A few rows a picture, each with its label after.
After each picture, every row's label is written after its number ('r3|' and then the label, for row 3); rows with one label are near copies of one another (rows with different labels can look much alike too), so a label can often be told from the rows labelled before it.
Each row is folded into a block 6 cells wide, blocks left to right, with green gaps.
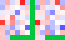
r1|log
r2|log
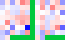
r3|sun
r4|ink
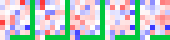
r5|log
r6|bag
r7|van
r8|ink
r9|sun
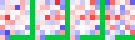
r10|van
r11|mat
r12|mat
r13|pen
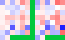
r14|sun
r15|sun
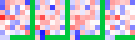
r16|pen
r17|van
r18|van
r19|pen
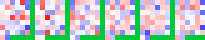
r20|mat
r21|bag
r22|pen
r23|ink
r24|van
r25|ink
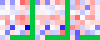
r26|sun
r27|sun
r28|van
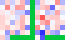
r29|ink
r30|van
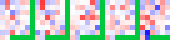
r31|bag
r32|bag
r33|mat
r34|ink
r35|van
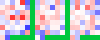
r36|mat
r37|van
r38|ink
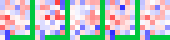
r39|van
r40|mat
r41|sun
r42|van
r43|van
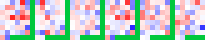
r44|mat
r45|bag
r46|ink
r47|mat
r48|pen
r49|log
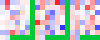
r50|bag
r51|log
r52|ink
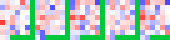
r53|log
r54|van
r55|pen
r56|ink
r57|pen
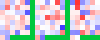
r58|ink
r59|mat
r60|bag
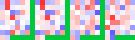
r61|bag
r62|bag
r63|ink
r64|van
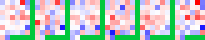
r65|mat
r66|log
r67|sun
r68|van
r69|van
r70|mat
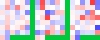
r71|ink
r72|bag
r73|mat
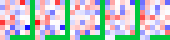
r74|log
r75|log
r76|ink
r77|pen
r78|pen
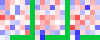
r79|pen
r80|van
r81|van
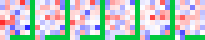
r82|log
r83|mat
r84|log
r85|pen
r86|mat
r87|van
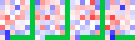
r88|van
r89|pen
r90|mat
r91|van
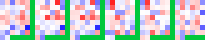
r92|sun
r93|mat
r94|mat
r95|bag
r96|bag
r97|ink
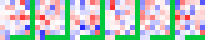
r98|mat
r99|van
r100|sun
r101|bag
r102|pen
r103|pen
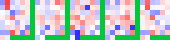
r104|bag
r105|sun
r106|van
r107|sun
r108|bag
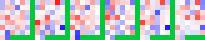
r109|van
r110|log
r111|van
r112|pen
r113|log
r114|mat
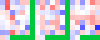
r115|bag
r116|ink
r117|sun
